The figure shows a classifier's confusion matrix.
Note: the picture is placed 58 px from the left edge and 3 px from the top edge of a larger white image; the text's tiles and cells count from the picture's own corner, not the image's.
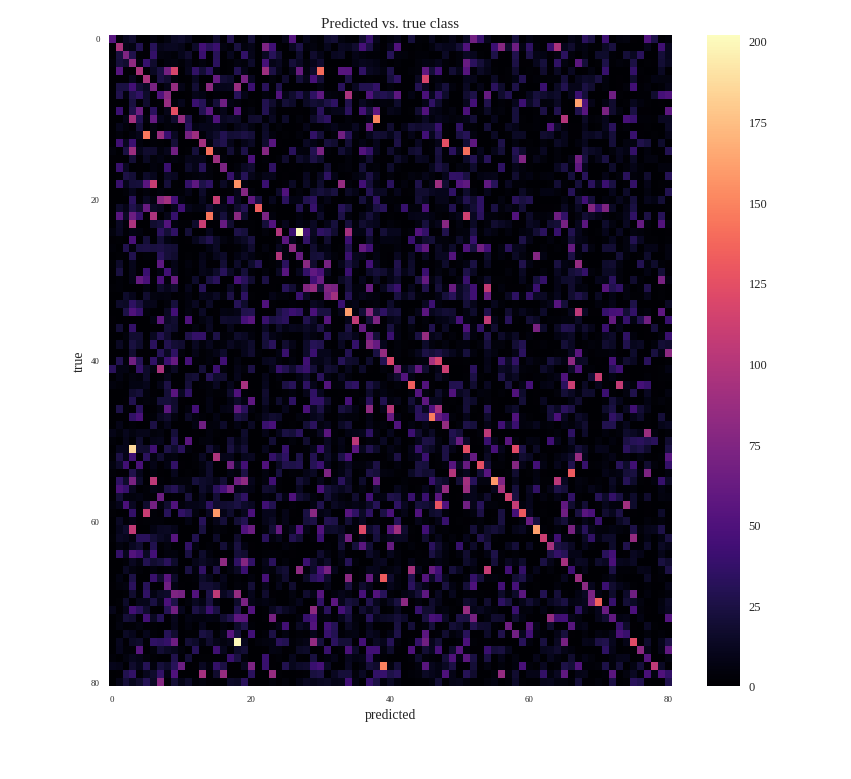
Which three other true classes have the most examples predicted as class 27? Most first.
24, 66, 4
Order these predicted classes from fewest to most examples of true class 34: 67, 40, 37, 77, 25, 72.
77, 40, 25, 72, 37, 67
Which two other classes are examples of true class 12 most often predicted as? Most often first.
5, 7
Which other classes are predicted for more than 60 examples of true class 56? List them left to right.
17, 48, 51
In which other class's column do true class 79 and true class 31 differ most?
54
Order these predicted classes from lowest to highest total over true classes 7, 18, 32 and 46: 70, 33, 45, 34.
70, 45, 33, 34
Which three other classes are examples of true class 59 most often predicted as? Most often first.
15, 5, 29
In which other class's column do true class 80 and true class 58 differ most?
47
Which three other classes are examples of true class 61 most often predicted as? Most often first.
36, 3, 41
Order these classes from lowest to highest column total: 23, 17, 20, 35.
35, 17, 23, 20
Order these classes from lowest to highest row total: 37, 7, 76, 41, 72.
37, 76, 41, 72, 7
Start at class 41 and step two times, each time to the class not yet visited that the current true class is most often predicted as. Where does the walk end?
13
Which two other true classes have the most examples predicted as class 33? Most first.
18, 12
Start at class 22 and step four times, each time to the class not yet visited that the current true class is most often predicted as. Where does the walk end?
67
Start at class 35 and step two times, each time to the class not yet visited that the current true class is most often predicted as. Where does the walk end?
66
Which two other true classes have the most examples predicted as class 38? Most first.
10, 35
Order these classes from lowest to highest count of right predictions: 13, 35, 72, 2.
72, 2, 13, 35
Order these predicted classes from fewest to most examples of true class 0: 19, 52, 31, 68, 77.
19, 31, 68, 77, 52
